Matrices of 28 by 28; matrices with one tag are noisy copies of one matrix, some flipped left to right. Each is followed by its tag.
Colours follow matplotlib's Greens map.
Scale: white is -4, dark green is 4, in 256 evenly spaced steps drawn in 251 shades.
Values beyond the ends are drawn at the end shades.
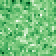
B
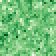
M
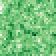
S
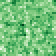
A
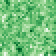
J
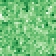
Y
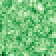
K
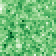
S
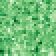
J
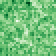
B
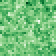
B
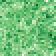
M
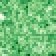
Y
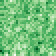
J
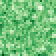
K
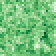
S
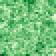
Y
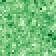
M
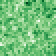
B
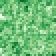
Y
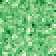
A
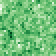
S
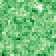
K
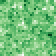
M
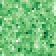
S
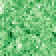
S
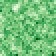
K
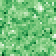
K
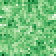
Y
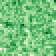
A
